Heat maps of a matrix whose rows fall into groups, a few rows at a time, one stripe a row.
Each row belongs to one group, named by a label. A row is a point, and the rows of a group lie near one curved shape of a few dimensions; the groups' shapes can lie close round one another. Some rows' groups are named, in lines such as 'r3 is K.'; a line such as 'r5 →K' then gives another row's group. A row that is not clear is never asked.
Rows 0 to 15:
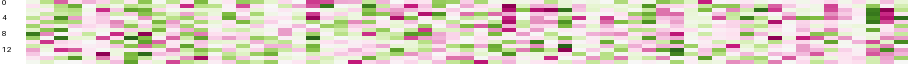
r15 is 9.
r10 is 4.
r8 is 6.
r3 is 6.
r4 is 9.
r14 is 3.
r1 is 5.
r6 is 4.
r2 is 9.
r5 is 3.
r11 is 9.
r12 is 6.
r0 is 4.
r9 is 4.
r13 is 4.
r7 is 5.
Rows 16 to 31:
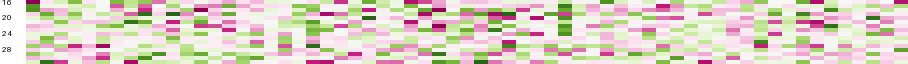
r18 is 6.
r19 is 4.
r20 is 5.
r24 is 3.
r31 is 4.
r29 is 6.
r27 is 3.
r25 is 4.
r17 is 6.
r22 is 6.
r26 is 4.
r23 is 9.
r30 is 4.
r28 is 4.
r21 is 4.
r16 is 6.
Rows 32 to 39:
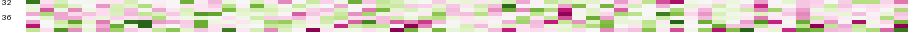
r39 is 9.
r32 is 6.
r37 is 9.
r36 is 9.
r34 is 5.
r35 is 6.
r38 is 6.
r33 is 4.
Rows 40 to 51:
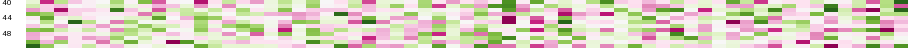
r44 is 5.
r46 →4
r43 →6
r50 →4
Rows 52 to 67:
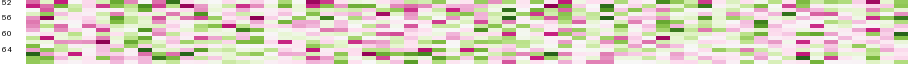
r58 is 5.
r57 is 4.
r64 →6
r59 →4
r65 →6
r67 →6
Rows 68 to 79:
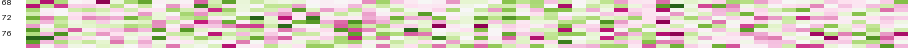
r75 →6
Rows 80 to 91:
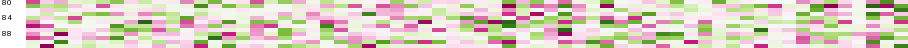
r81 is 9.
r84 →9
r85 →4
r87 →9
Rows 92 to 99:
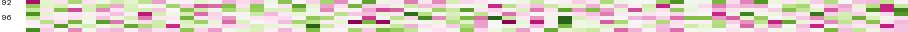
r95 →6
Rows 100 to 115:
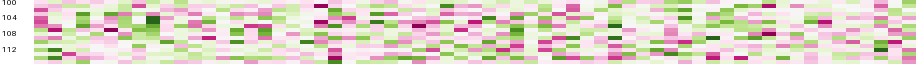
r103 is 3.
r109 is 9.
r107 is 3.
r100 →4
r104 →4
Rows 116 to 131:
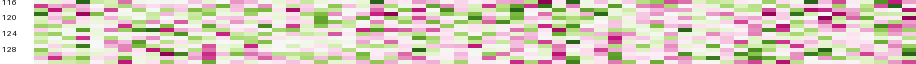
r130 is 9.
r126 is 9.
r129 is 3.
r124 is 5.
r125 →9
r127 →3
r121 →9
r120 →6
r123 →9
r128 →6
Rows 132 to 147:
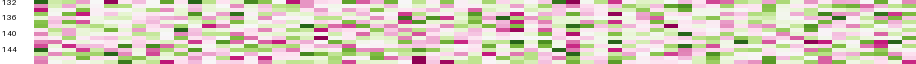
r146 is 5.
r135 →9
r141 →9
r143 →4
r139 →4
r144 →6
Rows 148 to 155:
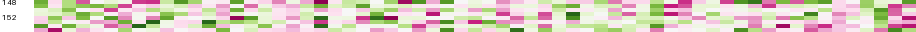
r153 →6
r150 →6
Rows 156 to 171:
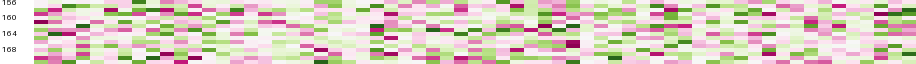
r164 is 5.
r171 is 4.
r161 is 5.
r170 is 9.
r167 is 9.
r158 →3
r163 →6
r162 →5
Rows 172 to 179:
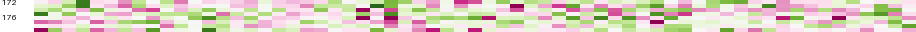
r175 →6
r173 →3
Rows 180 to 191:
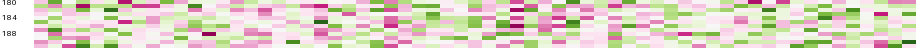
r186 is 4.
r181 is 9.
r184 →4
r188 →9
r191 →3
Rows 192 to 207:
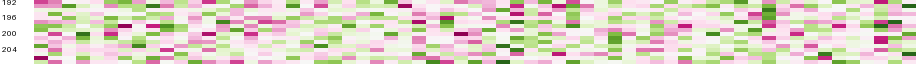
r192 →9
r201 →3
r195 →5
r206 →6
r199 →6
